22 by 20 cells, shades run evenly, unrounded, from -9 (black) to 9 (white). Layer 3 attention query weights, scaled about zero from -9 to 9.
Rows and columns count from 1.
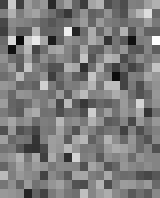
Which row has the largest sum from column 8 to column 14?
22
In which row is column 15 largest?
10
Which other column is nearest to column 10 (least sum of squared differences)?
1
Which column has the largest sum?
12
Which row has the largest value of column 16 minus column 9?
18
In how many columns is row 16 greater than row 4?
13
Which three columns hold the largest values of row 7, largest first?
11, 14, 15
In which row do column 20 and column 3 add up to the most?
9
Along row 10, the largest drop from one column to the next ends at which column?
16
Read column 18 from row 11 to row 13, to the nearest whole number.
-3 6 3
